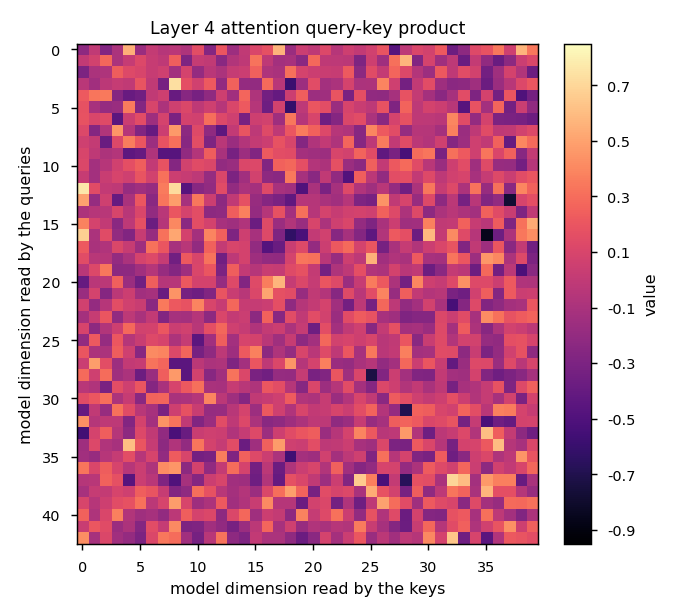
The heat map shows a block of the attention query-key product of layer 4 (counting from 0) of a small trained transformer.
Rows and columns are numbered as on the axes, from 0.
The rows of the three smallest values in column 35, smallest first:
16, 32, 42
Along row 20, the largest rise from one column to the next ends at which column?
29
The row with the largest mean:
38
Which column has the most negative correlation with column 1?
9
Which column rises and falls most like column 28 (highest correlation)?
15
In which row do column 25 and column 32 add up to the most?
37
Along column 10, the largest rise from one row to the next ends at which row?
22
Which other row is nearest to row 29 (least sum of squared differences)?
8
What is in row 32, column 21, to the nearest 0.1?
0
